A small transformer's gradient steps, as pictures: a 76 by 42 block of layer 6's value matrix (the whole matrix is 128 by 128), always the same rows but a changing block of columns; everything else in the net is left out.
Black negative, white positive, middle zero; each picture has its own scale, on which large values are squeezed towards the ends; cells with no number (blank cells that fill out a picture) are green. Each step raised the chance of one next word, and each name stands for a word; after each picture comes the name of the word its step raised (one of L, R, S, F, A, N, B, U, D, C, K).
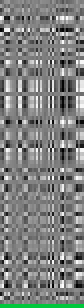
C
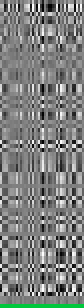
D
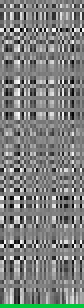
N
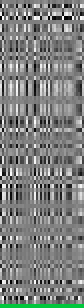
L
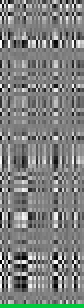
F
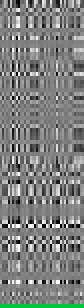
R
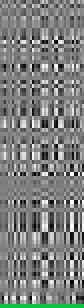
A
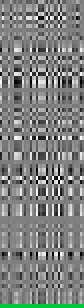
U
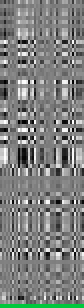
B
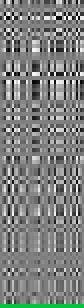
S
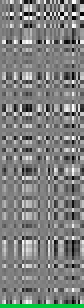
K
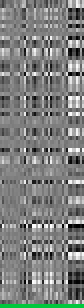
R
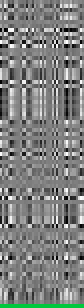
N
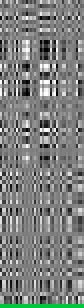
S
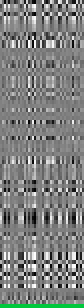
F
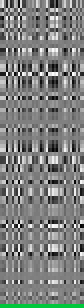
R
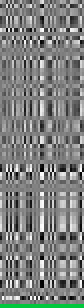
A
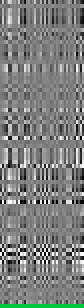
B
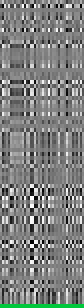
N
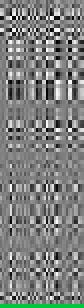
S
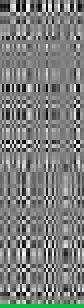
D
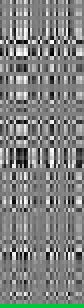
B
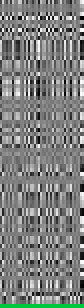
S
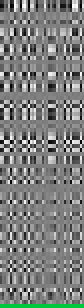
D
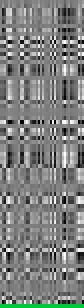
B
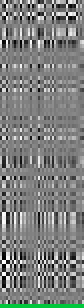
F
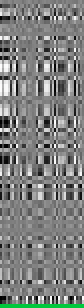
L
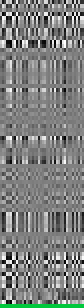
F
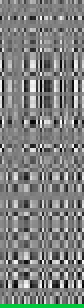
C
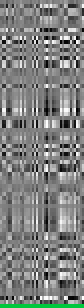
A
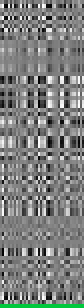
U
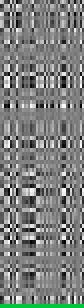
K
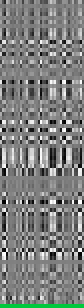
B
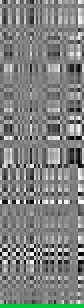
B
